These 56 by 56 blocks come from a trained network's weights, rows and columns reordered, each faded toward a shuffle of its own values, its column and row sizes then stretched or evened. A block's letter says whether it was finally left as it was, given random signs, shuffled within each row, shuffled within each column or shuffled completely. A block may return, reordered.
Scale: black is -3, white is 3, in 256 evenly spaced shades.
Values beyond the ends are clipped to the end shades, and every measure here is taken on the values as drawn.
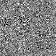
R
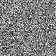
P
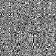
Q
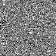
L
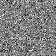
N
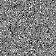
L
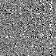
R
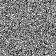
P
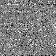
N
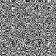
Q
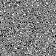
N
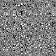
Q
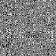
Q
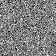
P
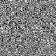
Q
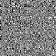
Q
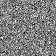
P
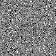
L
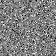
P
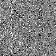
L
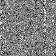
L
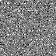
N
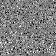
N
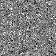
L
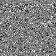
N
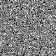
P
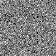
L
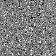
L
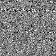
N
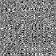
Q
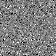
N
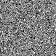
P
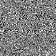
N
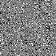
R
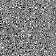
R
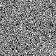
L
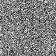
L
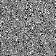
L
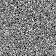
P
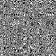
Q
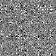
R
